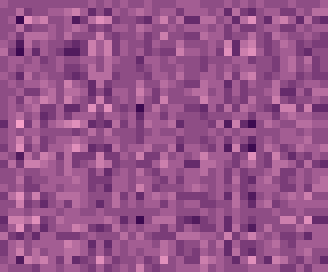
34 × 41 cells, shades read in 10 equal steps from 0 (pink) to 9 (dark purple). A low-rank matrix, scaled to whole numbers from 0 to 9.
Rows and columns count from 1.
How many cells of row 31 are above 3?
34
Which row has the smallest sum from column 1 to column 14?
28
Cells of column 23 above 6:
2
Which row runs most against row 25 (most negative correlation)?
30
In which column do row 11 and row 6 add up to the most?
3
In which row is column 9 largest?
7
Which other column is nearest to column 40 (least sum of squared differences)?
41
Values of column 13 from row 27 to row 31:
4 4 7 5 4
